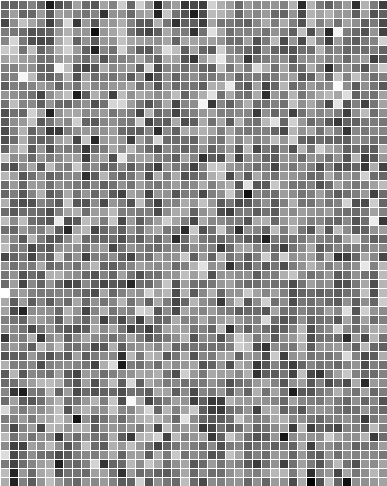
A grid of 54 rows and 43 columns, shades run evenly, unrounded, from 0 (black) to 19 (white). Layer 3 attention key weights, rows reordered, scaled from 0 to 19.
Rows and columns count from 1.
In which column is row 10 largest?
38
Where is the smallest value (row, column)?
54, 35
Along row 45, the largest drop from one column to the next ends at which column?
14
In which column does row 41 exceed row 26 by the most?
27
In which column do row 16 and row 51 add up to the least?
11
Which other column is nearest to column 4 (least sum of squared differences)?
40
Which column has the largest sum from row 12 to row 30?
23
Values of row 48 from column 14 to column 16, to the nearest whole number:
10 11 9
